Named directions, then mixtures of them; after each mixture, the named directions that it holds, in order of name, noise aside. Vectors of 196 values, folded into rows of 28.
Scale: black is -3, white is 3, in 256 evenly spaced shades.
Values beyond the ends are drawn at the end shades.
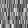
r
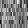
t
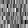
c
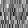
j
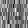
c, j, r.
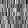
c, r, t.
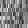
c, j, t.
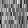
t.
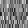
j.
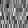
j.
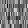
r.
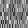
j.
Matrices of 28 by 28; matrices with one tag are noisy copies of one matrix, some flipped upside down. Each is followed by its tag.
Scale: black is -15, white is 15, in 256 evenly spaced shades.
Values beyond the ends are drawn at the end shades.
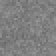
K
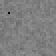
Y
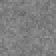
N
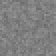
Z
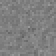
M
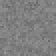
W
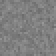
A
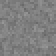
W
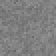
K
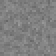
A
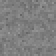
W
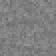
W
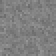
W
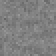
W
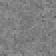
N
